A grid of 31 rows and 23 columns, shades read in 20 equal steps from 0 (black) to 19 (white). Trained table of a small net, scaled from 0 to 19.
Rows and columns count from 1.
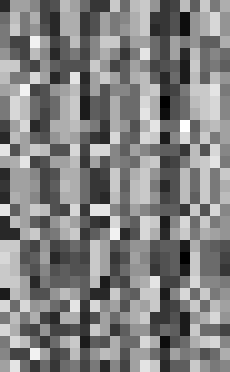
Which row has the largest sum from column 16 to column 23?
11
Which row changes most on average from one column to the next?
7
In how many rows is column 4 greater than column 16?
13
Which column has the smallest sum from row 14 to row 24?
17
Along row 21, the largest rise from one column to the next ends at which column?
20
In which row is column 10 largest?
18
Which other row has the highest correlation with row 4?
30
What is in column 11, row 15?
5
